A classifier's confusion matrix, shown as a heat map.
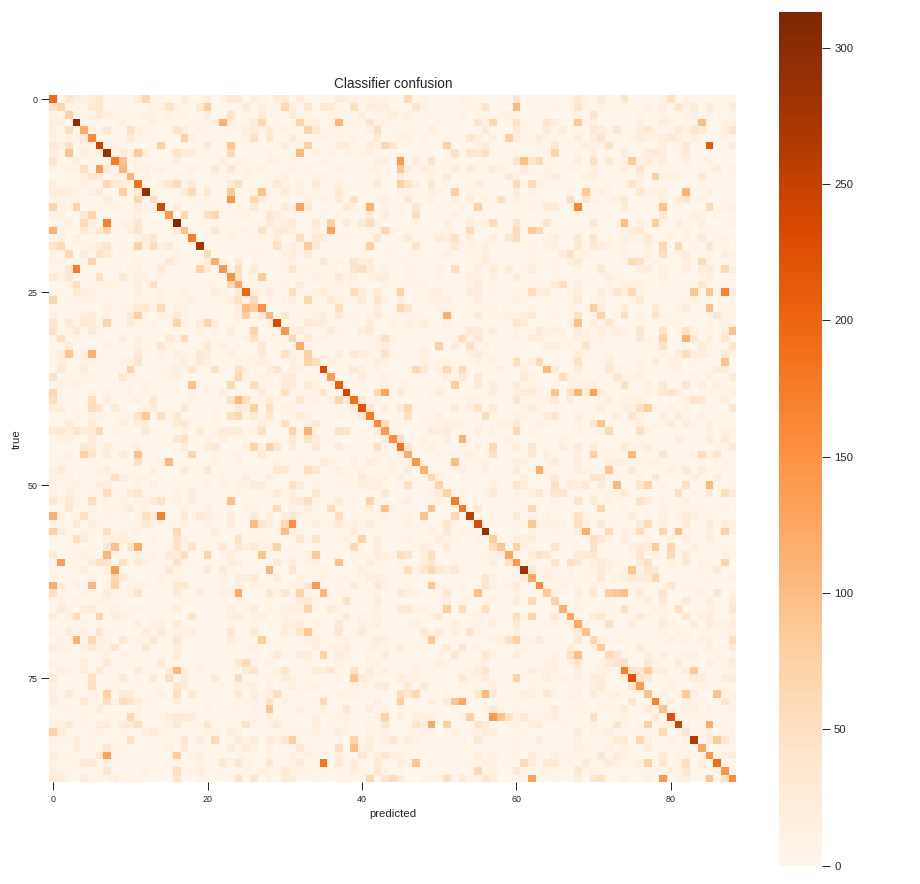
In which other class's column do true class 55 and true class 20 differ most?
31
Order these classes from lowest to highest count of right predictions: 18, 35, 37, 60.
60, 18, 37, 35
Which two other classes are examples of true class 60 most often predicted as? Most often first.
1, 37
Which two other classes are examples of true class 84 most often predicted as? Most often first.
39, 37
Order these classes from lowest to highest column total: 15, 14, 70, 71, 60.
15, 14, 71, 70, 60
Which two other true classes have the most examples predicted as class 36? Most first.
17, 16
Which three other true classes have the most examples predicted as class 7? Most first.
16, 85, 59
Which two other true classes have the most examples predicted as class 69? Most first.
56, 12
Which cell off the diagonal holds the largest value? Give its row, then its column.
6, 85
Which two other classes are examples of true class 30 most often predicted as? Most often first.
88, 26
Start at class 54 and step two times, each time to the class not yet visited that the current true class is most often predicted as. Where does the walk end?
68
